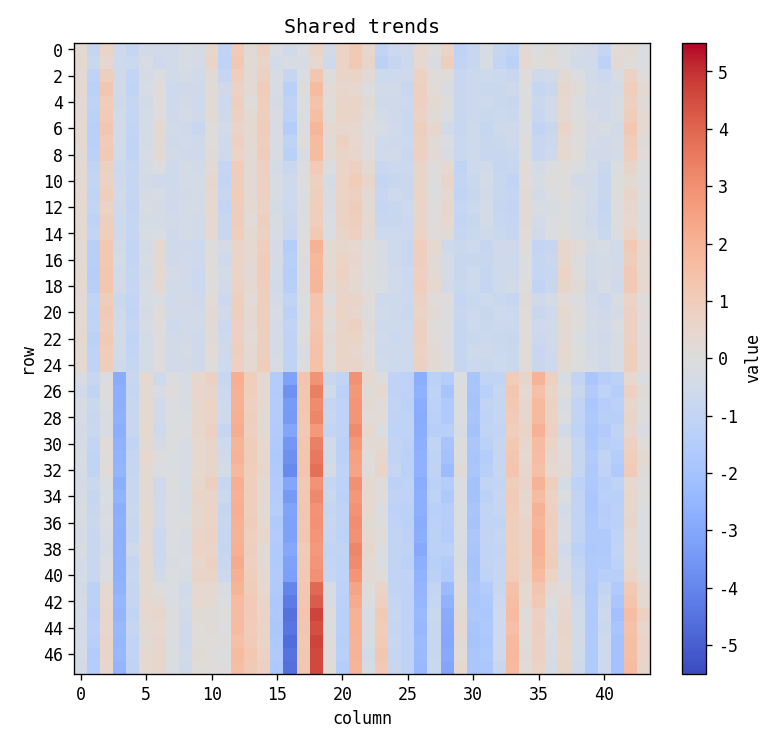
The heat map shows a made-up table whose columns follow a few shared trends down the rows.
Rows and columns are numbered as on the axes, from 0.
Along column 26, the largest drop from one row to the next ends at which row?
25
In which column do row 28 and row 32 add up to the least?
16
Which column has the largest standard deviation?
26
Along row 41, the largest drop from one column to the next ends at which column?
19
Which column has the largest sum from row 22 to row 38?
18
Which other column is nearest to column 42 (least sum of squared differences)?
14
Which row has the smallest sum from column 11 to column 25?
1
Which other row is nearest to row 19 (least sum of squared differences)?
2
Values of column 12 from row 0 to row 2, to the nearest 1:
1 1 1
